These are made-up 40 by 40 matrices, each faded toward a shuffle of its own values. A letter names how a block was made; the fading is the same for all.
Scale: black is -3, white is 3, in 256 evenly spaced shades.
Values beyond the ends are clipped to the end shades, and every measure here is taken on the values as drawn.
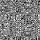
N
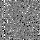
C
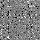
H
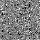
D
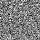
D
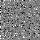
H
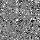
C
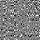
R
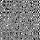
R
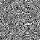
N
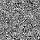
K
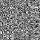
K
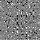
H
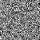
K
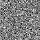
D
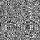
N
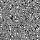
C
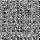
N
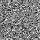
K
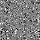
C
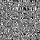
N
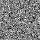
D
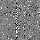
H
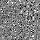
C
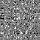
N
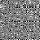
R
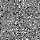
C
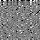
R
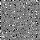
H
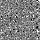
D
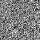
K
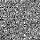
K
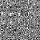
N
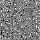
C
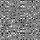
R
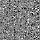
C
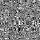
N
